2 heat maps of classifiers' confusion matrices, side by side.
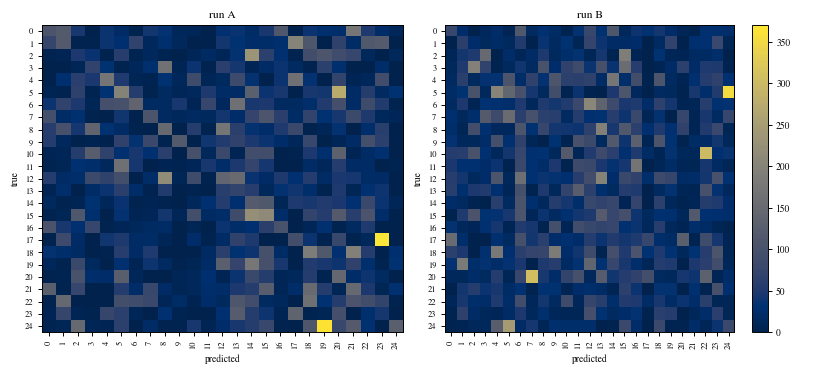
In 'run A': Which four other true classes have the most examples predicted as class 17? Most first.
1, 4, 23, 8
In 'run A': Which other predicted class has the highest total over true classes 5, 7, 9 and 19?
14
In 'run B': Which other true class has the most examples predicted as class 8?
3
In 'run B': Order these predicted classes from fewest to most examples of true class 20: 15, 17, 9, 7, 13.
9, 15, 17, 13, 7
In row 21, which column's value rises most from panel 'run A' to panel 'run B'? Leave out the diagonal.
23
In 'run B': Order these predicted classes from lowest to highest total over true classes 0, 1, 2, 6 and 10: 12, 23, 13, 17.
17, 23, 13, 12
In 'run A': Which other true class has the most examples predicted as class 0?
21
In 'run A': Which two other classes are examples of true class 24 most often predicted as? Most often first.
19, 2
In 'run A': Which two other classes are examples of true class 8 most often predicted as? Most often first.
12, 3
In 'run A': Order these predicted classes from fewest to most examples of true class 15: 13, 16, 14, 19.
16, 19, 13, 14
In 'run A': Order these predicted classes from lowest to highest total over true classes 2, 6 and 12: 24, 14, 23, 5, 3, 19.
24, 23, 3, 19, 5, 14
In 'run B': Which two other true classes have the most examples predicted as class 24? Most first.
5, 7
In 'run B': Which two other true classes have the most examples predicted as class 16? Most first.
11, 9
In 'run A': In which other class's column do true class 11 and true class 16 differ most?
5
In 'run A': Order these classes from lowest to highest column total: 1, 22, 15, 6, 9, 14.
9, 6, 1, 22, 15, 14
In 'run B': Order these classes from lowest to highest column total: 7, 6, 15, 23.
7, 23, 15, 6
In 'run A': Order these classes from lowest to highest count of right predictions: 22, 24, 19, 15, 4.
19, 22, 24, 4, 15
